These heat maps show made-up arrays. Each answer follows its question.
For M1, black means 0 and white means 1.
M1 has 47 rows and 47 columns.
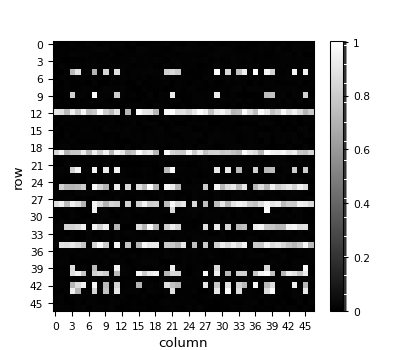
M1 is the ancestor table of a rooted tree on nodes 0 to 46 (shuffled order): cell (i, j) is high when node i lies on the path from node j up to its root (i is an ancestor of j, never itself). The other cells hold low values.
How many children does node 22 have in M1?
3
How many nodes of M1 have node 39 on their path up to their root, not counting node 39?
7
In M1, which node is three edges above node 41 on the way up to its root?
25
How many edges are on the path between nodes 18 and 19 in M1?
7
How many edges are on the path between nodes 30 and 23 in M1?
3
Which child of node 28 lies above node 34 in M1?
35
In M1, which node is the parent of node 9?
43
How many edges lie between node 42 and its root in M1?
7
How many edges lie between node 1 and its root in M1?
5
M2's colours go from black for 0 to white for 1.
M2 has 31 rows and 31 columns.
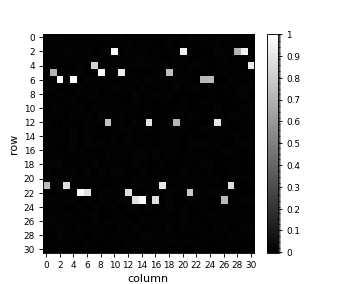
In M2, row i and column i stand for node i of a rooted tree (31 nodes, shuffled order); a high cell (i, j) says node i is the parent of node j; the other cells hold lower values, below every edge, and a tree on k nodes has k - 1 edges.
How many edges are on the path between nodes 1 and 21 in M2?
3
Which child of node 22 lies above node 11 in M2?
5
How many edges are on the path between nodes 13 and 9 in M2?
5
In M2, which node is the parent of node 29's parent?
6
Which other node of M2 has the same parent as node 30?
7
